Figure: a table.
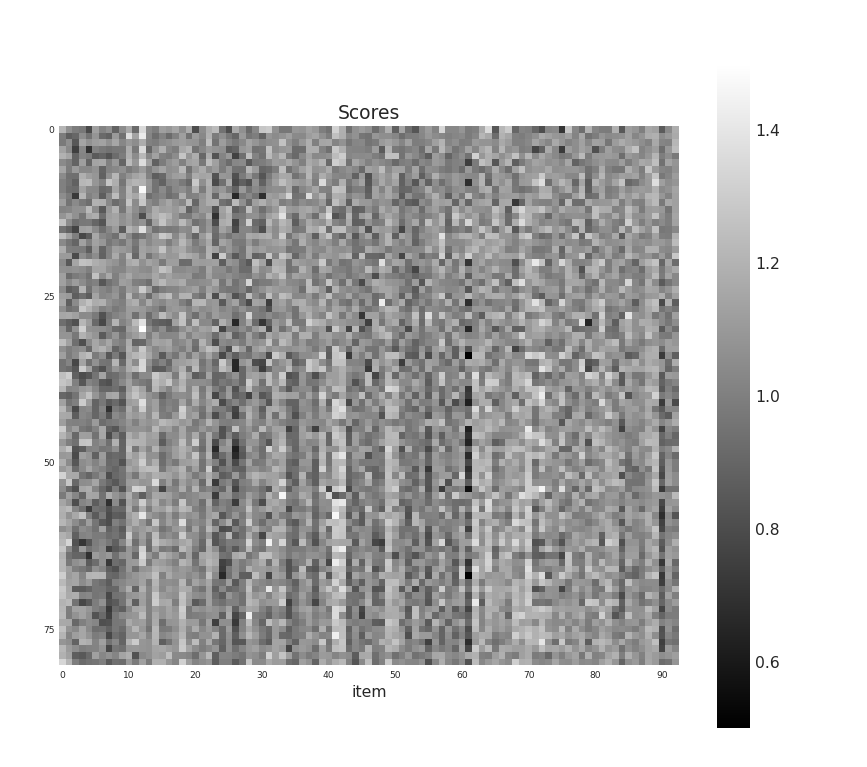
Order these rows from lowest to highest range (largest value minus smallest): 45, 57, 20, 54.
57, 20, 45, 54
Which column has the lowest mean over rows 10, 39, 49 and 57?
26
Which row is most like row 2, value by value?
17
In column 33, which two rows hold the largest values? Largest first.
55, 13
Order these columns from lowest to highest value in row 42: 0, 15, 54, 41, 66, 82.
15, 66, 54, 82, 0, 41
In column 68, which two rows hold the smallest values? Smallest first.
11, 33
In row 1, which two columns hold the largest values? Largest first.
12, 10
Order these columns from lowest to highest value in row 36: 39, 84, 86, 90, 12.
90, 86, 84, 39, 12
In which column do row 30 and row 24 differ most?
31
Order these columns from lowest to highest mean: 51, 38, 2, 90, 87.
90, 2, 38, 51, 87
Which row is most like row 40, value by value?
8
